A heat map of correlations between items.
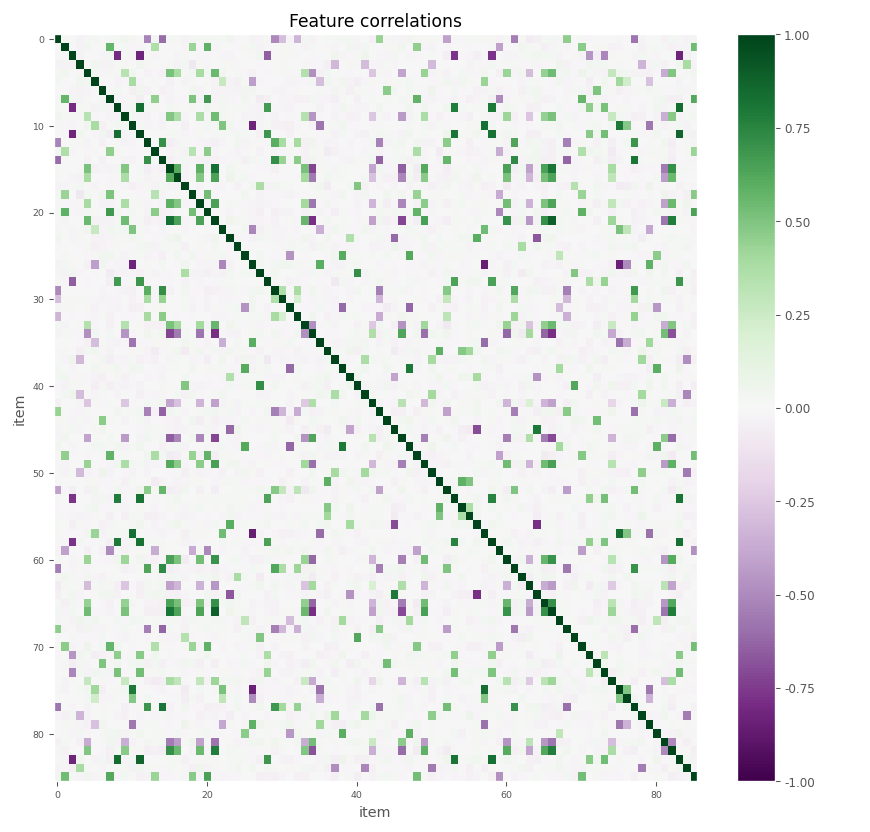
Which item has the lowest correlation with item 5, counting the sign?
26
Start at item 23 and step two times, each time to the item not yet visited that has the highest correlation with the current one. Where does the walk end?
39
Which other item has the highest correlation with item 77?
14
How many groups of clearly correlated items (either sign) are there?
12
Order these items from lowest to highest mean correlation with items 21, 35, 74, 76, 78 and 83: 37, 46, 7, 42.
46, 42, 7, 37
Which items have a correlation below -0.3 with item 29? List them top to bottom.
0, 43, 68
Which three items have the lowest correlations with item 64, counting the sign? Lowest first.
56, 23, 39
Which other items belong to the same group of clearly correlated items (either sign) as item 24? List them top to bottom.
62
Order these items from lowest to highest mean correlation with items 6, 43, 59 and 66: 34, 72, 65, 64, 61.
34, 61, 64, 72, 65
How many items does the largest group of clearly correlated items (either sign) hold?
18
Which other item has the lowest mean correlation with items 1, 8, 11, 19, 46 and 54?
2
